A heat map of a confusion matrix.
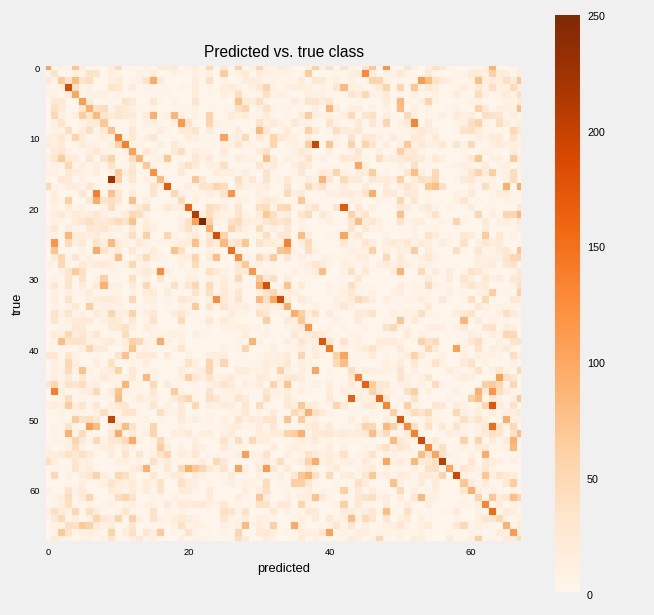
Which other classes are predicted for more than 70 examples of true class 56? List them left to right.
38, 48, 52
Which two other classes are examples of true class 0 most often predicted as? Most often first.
48, 63
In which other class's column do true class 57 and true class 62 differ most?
27
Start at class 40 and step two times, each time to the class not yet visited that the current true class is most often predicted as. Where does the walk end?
37
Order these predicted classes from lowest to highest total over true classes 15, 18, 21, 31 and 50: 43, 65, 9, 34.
43, 65, 34, 9
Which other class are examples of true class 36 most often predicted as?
59
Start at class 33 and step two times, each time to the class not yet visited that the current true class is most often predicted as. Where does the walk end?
42
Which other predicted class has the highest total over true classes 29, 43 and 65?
5
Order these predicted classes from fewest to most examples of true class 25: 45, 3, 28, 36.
36, 45, 3, 28
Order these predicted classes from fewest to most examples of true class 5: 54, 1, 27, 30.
1, 30, 54, 27
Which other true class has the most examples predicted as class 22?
57
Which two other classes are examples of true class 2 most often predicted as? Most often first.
53, 15
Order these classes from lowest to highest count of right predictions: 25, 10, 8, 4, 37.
8, 25, 4, 37, 10
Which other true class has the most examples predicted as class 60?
47
